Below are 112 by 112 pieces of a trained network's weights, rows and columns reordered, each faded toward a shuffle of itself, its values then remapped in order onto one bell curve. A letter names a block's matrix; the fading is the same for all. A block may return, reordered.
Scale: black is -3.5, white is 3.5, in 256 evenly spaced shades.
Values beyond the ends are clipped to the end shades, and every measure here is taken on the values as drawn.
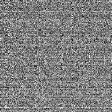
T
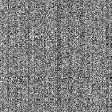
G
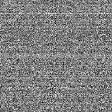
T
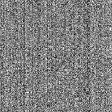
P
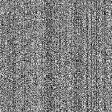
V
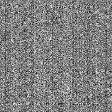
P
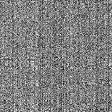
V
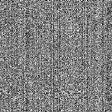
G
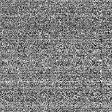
T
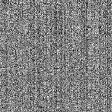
V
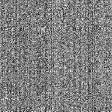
V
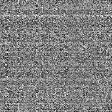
T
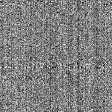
V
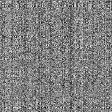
G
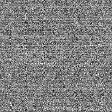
T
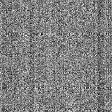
P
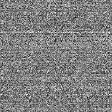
T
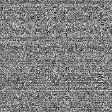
T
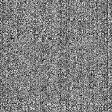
P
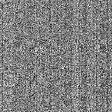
P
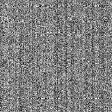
V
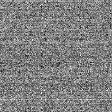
T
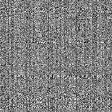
G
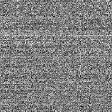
T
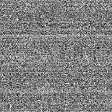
T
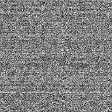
T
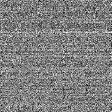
T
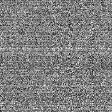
T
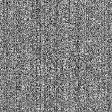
P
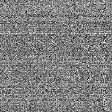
T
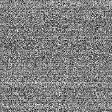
T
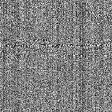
V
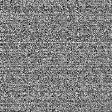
T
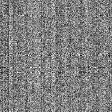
G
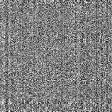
P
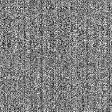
G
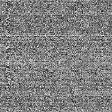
T
